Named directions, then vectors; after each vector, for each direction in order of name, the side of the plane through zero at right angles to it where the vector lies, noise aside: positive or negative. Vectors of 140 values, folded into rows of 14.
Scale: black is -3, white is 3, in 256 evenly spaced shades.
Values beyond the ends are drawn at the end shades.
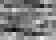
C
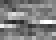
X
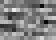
positive, negative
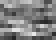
negative, negative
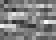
negative, positive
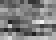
positive, positive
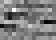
positive, negative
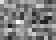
negative, negative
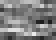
negative, negative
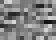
positive, negative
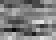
positive, positive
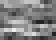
negative, negative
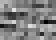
positive, negative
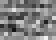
positive, negative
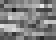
negative, positive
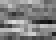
negative, negative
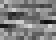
positive, negative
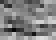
positive, positive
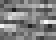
negative, positive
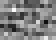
positive, negative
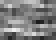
negative, negative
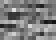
positive, negative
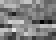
negative, negative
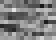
positive, negative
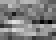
negative, negative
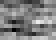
positive, positive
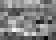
negative, negative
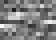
negative, positive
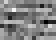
positive, negative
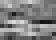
negative, negative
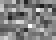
positive, negative
